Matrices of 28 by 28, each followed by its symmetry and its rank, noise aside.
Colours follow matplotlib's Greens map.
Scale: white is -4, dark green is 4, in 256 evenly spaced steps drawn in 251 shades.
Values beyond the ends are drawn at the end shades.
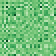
symmetric, rank three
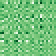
antisymmetric, rank two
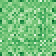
symmetric, rank three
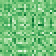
no symmetry, rank three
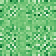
symmetric, rank three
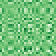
antisymmetric, rank two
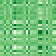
no symmetry, rank one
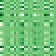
no symmetry, rank one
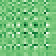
no symmetry, rank two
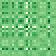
symmetric, rank one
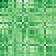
symmetric, rank two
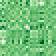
symmetric, rank three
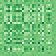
antisymmetric, rank two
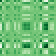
symmetric, rank one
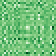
no symmetry, rank three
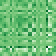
symmetric, rank two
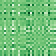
antisymmetric, rank two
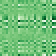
no symmetry, rank one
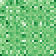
symmetric, rank three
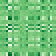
no symmetry, rank one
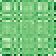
symmetric, rank one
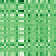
no symmetry, rank one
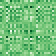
no symmetry, rank two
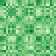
symmetric, rank two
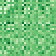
symmetric, rank two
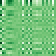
no symmetry, rank one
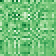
no symmetry, rank three
